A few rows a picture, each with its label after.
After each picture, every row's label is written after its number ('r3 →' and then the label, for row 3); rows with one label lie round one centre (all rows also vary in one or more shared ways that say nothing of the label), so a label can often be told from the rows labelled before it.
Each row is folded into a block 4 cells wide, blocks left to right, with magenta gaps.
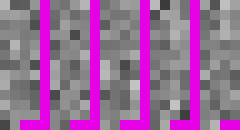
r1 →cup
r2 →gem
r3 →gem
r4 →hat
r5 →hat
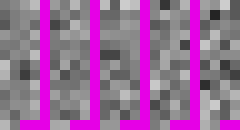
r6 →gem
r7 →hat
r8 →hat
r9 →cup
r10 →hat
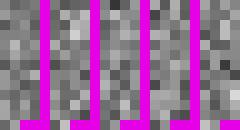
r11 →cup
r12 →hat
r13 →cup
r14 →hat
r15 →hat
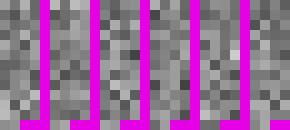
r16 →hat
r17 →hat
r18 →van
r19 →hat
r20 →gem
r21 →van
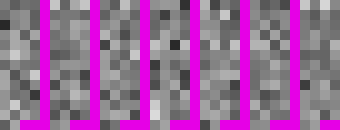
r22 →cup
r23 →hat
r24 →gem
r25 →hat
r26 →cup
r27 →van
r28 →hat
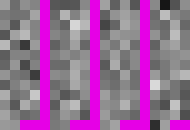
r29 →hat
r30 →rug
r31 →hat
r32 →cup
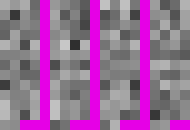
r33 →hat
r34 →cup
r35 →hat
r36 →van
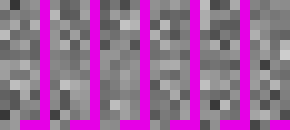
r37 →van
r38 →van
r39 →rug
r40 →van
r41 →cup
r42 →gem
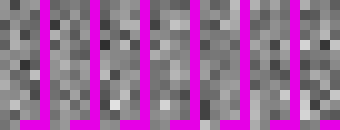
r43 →cup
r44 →van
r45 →rug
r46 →rug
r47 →rug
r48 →hat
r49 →hat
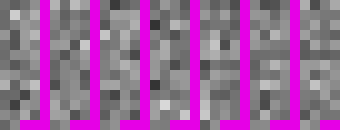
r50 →gem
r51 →hat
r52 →van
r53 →rug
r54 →cup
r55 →van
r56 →van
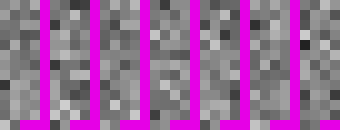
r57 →rug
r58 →cup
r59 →rug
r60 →van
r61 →cup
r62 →hat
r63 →gem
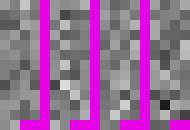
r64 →hat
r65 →van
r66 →rug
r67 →gem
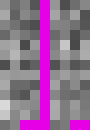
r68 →cup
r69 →cup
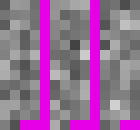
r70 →gem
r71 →gem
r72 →rug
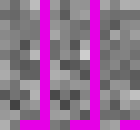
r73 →gem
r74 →gem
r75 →hat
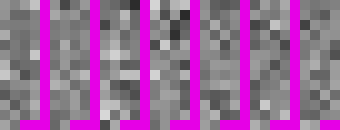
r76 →gem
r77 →cup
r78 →cup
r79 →cup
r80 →van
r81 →rug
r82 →van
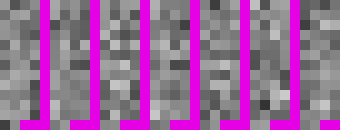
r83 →cup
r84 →cup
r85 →van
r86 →cup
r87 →van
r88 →hat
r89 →rug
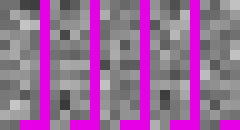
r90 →rug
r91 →van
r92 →cup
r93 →van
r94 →gem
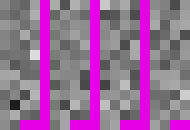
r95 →gem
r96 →hat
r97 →hat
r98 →rug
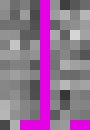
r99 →cup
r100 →van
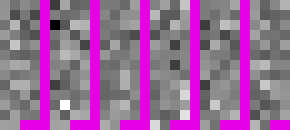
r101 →van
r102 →rug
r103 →rug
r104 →rug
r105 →rug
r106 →van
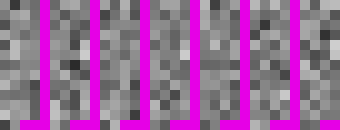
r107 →cup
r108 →gem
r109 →hat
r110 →gem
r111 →cup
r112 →hat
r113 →gem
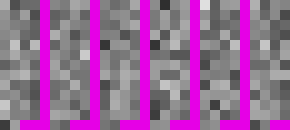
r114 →cup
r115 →gem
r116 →rug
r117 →van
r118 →hat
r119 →cup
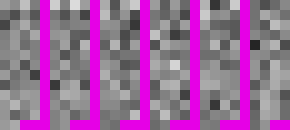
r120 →hat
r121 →hat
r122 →cup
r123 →van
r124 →cup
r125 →rug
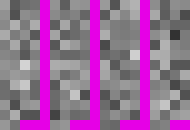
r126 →van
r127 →van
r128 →gem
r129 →cup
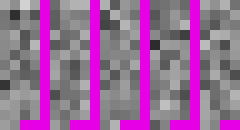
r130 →hat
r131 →gem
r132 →hat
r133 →rug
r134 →hat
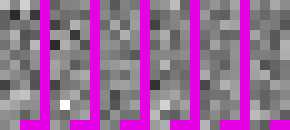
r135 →hat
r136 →rug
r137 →van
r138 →hat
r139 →rug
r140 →gem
